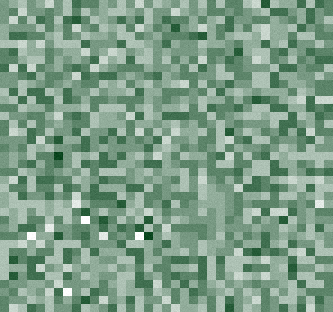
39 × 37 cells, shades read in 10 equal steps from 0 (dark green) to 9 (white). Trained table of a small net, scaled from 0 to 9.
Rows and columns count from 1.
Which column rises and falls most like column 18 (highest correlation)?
28
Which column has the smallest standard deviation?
22
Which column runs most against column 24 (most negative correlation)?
19
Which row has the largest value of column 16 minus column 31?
30
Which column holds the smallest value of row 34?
33
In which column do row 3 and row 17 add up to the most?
2
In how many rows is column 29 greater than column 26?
21
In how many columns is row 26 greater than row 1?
15
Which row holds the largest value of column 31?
27
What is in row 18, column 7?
1
